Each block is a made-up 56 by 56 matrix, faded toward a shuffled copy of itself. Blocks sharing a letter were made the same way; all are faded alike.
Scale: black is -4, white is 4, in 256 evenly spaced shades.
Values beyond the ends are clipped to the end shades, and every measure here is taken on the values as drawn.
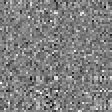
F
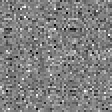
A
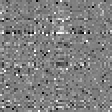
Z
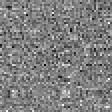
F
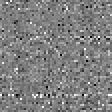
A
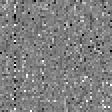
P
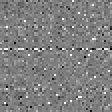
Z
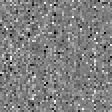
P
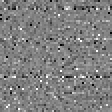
A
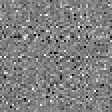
Z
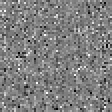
P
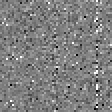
P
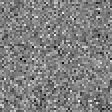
F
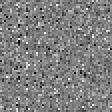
P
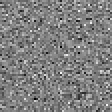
F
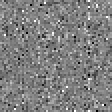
P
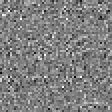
F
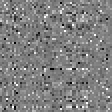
Z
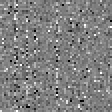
P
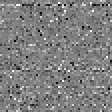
A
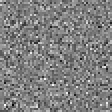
F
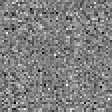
F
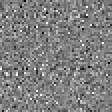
A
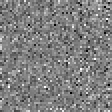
P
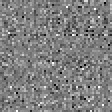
A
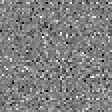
A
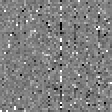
P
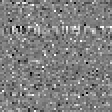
A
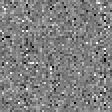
P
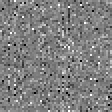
P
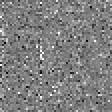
P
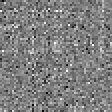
F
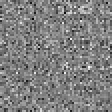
F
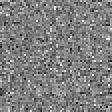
F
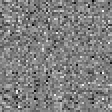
F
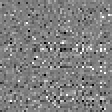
Z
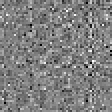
Z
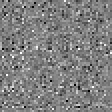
A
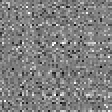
Z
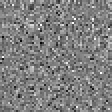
F
